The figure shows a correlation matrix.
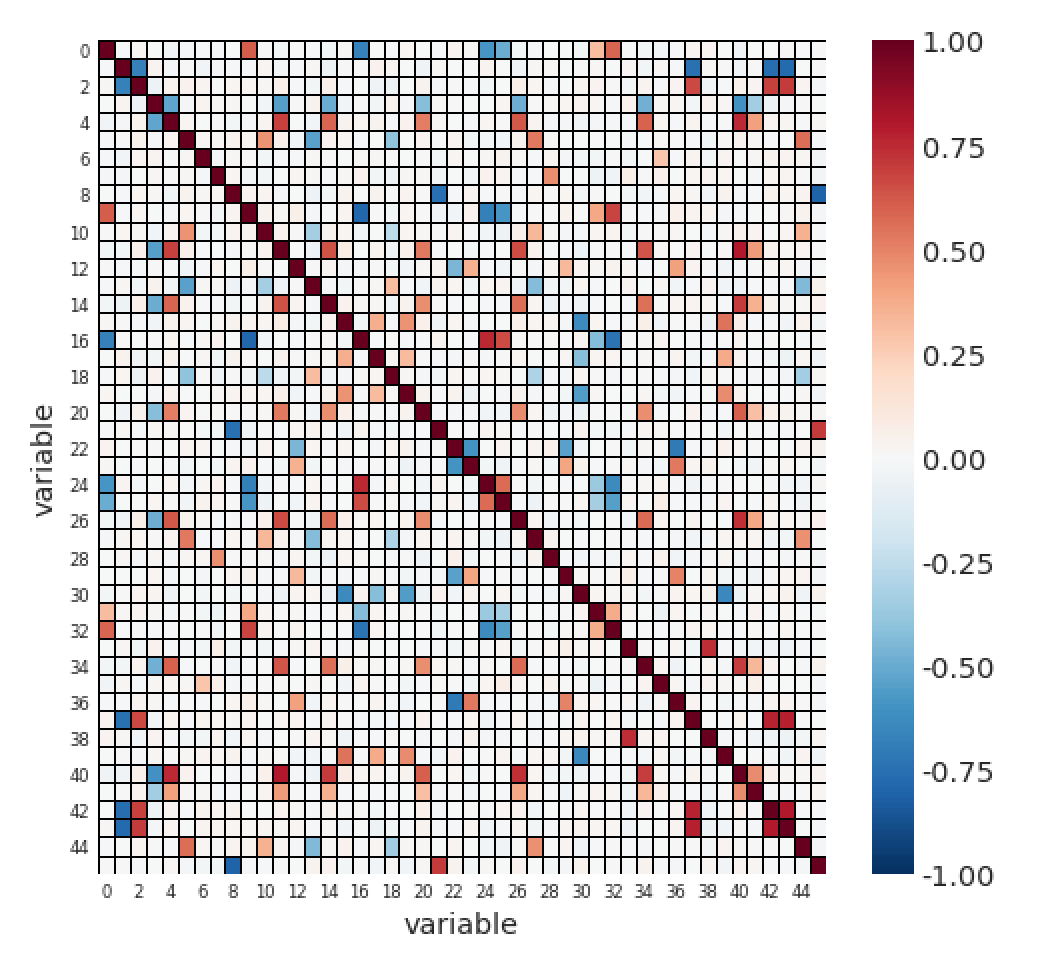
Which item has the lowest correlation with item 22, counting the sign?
36
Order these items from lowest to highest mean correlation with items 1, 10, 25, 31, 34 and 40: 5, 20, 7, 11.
7, 5, 20, 11
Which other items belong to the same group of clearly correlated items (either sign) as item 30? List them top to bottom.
15, 17, 19, 39
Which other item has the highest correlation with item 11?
40
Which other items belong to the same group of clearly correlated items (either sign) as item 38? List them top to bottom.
33
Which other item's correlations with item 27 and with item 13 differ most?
5
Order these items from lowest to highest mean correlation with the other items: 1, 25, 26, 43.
1, 25, 43, 26
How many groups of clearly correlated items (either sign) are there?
10
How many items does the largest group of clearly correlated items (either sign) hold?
9
